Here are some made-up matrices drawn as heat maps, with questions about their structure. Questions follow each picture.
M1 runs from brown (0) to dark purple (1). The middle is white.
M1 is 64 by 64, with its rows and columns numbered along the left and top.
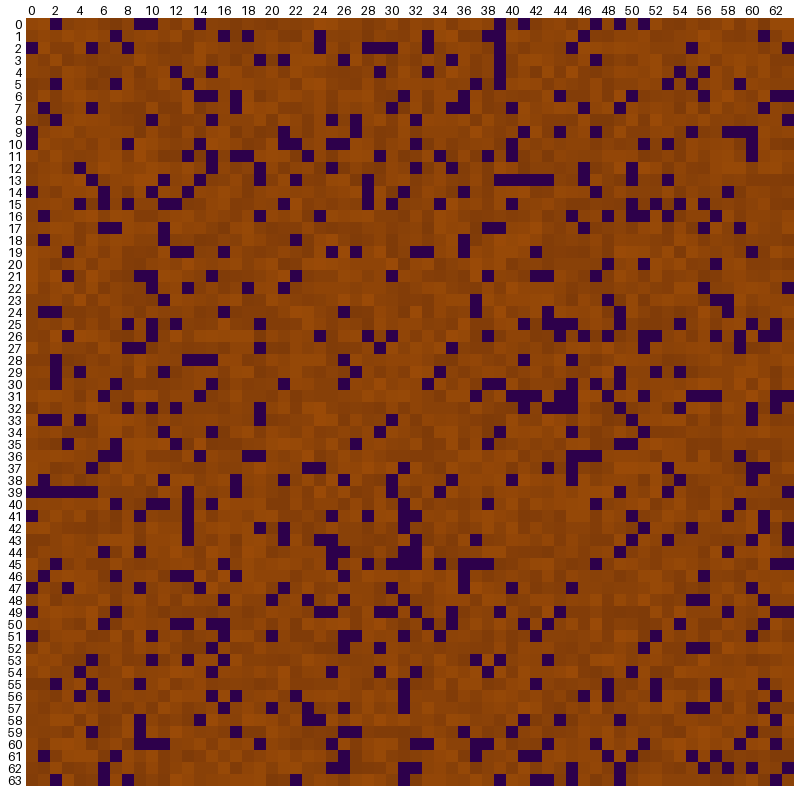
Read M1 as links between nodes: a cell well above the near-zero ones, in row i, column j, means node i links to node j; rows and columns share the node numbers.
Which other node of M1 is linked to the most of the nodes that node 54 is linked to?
node 12
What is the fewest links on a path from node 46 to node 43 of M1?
2
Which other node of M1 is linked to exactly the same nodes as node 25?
node 32
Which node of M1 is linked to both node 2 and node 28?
node 45
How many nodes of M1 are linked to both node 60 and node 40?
5
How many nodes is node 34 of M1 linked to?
6
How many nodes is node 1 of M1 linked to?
9
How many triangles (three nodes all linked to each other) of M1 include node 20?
0
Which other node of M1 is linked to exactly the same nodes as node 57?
node 48
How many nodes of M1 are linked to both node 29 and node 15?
5
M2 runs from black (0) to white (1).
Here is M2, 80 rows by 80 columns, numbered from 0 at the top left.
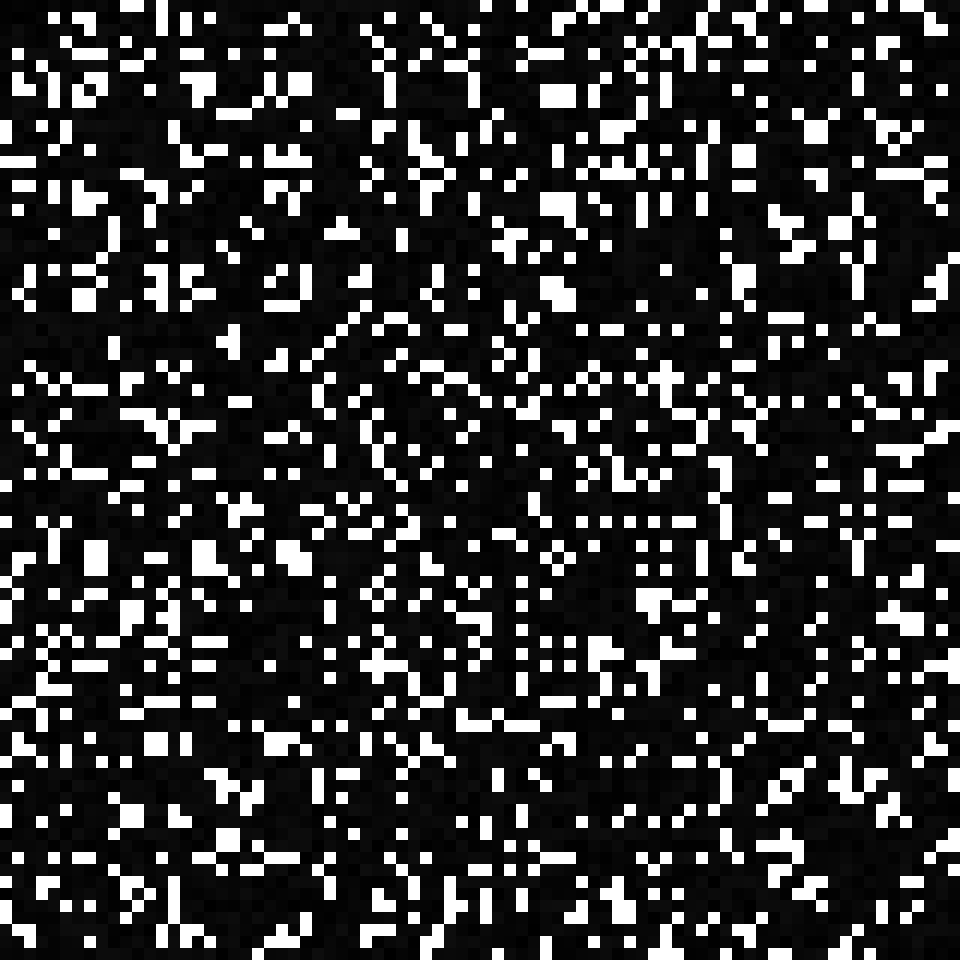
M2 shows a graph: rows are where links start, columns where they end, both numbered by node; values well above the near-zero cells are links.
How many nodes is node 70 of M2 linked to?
12
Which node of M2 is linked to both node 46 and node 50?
node 17
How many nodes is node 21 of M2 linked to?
11
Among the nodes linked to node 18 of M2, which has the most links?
node 53
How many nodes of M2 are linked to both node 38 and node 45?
0
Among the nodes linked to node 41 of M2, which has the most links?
node 30
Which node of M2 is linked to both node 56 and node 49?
node 54
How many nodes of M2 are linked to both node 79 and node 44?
6
